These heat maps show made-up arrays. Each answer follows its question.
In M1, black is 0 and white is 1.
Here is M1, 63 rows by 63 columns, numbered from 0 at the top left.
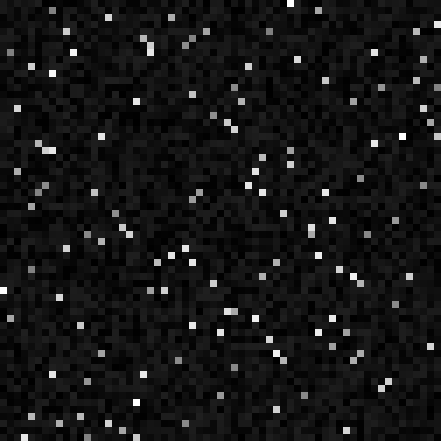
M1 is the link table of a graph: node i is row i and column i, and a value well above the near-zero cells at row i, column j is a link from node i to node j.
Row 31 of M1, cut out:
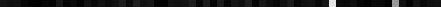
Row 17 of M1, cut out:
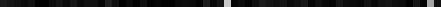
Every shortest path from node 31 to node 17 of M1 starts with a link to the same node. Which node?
node 47
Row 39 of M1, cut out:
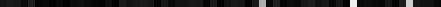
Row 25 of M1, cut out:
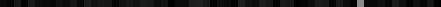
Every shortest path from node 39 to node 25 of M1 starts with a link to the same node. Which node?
node 50
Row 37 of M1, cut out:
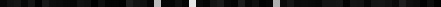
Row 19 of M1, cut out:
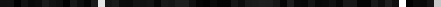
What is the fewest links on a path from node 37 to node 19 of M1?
4
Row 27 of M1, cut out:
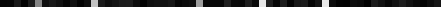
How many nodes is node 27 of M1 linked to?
5
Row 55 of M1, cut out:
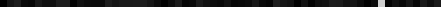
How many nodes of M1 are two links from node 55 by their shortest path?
1
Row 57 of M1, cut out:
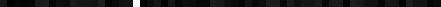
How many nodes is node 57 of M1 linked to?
1
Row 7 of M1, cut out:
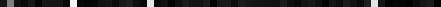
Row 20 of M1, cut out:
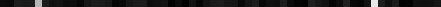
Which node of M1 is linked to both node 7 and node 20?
node 53
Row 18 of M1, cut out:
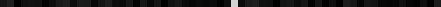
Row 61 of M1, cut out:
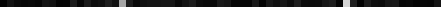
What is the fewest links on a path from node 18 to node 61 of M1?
5
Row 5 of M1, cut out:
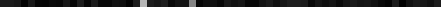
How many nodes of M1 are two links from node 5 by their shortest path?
5
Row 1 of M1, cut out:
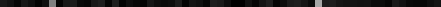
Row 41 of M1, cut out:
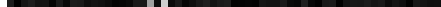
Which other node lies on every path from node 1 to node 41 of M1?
node 21
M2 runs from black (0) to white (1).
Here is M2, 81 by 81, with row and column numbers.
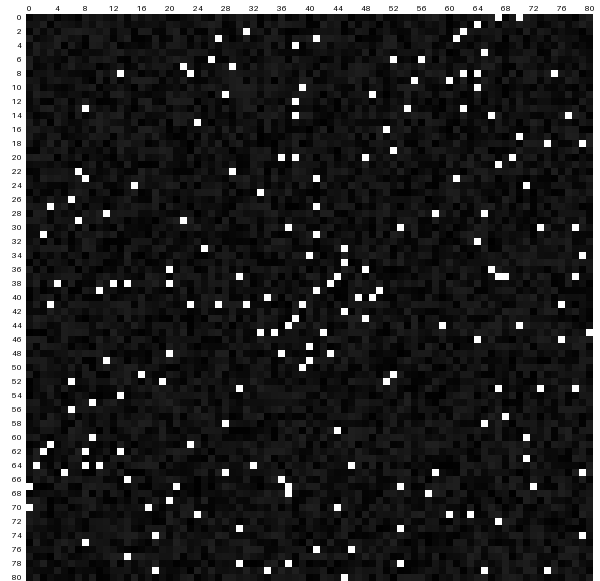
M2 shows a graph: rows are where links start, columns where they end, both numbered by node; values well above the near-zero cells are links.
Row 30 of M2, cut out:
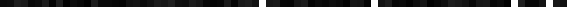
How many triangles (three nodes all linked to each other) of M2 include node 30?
3
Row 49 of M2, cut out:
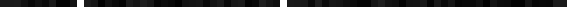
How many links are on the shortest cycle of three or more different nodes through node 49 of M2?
7
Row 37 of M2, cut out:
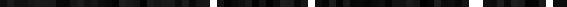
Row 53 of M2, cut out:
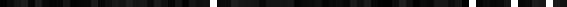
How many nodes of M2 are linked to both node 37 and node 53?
3
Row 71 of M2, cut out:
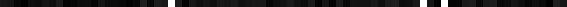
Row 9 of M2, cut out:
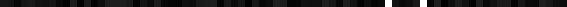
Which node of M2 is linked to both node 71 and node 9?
node 60
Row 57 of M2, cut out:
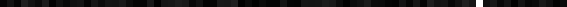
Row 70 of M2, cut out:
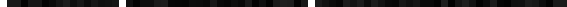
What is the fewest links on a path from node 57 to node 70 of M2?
4
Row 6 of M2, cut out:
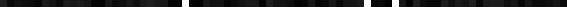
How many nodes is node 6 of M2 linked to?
3
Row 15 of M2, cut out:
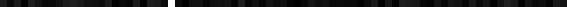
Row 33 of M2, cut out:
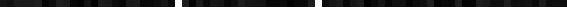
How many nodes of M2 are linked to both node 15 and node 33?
0
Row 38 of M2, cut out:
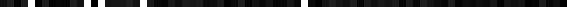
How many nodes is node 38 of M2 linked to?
5
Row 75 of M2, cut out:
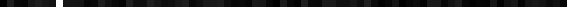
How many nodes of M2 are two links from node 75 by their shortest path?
4
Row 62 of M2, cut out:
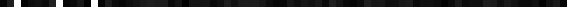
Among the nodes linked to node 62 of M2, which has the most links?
node 8
